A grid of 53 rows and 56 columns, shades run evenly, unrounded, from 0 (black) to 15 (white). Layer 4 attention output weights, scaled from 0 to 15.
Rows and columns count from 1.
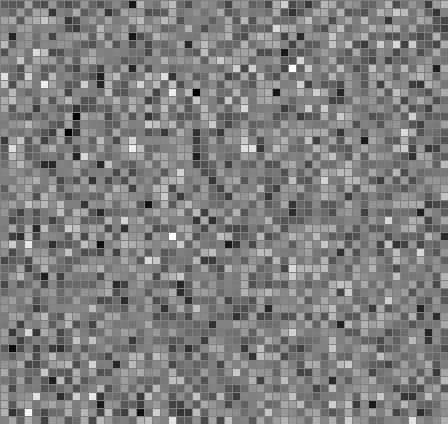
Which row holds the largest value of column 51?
17
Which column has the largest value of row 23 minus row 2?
37
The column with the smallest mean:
55
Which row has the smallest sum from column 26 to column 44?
40
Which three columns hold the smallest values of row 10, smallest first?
13, 22, 29
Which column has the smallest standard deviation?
45
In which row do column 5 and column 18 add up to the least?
52
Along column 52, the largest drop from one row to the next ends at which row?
16
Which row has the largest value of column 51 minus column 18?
51
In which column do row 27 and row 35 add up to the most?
23
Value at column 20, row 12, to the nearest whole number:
4
